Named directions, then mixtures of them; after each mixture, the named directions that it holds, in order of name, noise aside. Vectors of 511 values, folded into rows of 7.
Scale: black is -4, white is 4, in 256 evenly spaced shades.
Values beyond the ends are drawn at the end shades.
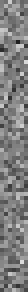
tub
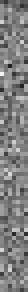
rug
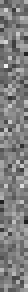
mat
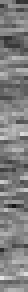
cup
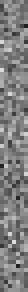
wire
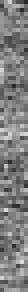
cup, tub, wire.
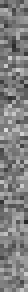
cup, mat.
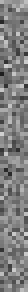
mat, rug.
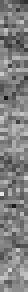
cup, rug.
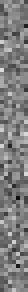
wire.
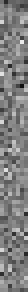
rug.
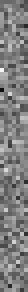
rug, wire.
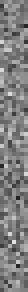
wire.
